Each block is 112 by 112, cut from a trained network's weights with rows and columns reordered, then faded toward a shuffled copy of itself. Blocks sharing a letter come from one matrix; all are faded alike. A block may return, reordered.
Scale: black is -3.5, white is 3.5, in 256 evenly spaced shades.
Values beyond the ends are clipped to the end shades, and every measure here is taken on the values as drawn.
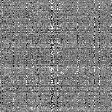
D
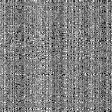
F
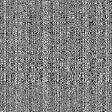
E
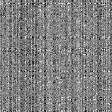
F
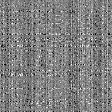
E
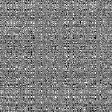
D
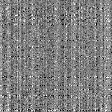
E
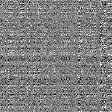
D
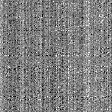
F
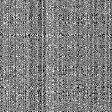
E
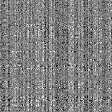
E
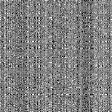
F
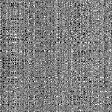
F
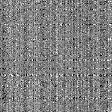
E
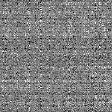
D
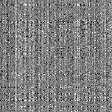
E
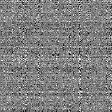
D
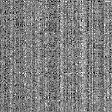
F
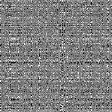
D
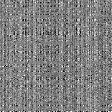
F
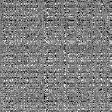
D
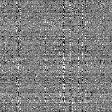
D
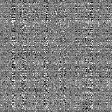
D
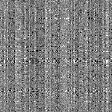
E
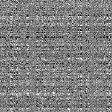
D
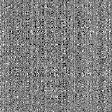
F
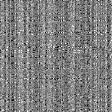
F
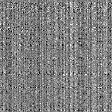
F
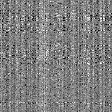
E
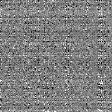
D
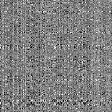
F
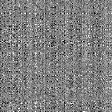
F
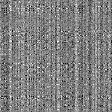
F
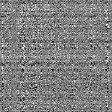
D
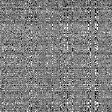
D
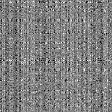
F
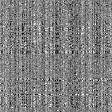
F
